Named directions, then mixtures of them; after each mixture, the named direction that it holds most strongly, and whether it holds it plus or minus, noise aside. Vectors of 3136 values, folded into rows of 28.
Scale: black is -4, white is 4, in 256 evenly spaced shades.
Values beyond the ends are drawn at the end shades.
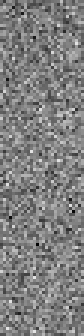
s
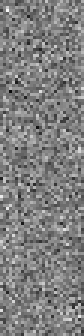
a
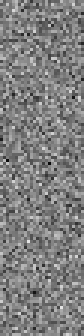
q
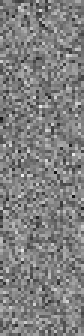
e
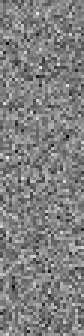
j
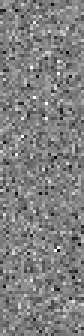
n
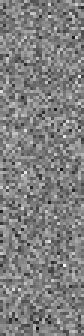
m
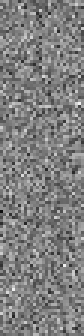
m, plus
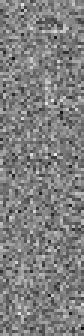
q, plus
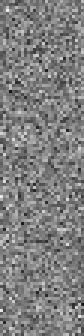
a, plus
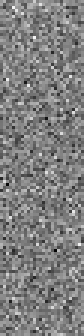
s, minus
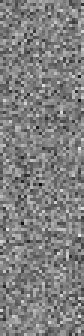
a, plus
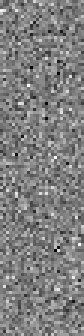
n, minus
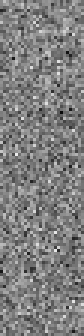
n, plus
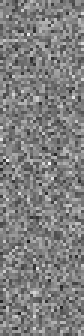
q, minus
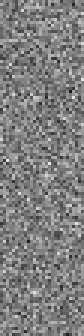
q, minus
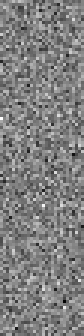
e, minus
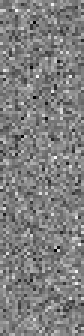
n, minus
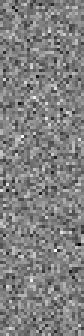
n, plus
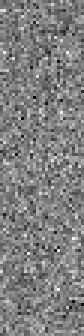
n, minus
